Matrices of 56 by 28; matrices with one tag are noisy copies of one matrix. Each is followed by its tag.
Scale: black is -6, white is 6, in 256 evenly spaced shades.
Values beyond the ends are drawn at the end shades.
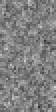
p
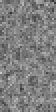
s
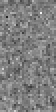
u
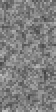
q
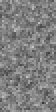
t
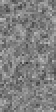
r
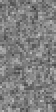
u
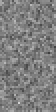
t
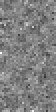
q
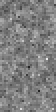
r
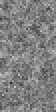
q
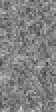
q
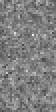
s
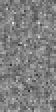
u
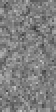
q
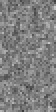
u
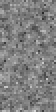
q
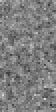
t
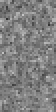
r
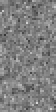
u
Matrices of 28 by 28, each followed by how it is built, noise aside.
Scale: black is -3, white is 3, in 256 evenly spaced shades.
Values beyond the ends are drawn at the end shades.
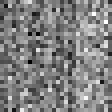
blocks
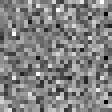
repeating rows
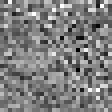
upper triangular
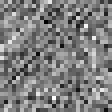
Hankel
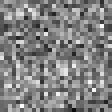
blocks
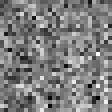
blocks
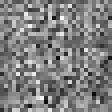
blocks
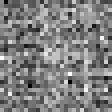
blocks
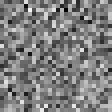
Hankel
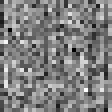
blocks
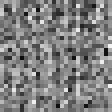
blocks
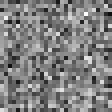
blocks
